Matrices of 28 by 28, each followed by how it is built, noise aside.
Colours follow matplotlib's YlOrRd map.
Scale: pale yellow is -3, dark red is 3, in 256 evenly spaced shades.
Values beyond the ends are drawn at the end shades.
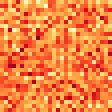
blocks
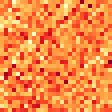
Hankel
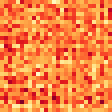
blocks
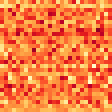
repeating columns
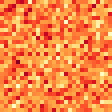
Hankel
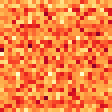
repeating columns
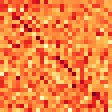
diagonal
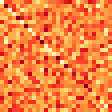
diagonal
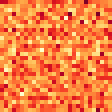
repeating columns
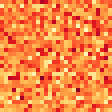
repeating columns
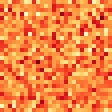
repeating columns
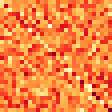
diagonal
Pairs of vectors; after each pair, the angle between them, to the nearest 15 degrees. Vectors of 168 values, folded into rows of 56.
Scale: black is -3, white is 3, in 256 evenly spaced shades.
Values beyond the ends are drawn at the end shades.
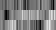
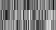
45 degrees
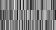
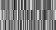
165 degrees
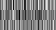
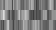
105 degrees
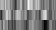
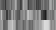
150 degrees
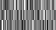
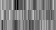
120 degrees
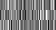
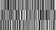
150 degrees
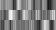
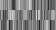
45 degrees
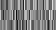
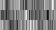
60 degrees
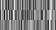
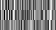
15 degrees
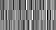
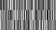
60 degrees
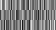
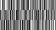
15 degrees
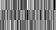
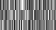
120 degrees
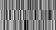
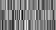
135 degrees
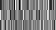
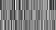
30 degrees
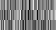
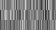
105 degrees
